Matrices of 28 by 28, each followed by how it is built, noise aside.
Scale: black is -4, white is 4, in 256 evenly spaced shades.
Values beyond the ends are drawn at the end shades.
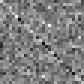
diagonal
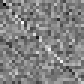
diagonal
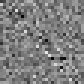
banded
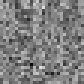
blocks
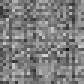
blocks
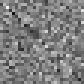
diagonal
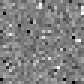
sparse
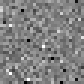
sparse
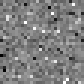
sparse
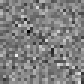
banded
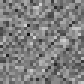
Hankel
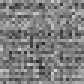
blocks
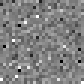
sparse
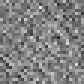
Toeplitz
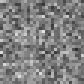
blocks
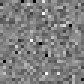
sparse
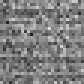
blocks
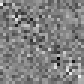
banded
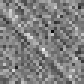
Toeplitz
